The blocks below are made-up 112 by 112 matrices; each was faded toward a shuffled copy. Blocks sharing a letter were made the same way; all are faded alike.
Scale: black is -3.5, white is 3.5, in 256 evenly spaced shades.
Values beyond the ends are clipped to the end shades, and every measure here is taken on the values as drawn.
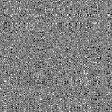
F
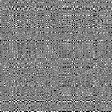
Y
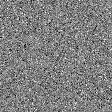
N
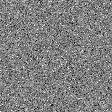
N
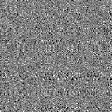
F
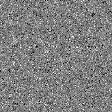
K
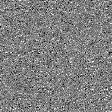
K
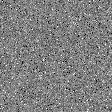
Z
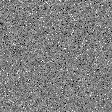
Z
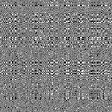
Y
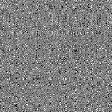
F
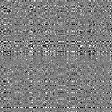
Y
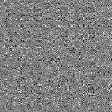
F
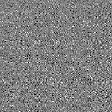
F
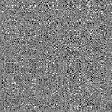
F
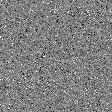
Z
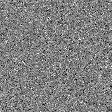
N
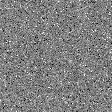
Z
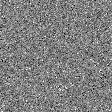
N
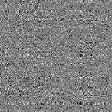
F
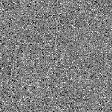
K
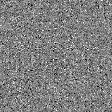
K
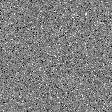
Z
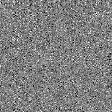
K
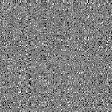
F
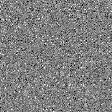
K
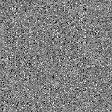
K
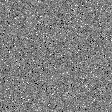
Z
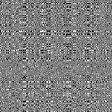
Y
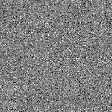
K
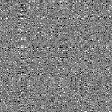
F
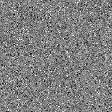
K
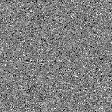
K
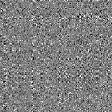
F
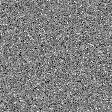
N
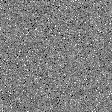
Z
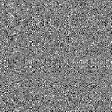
F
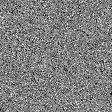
N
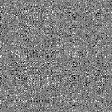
F
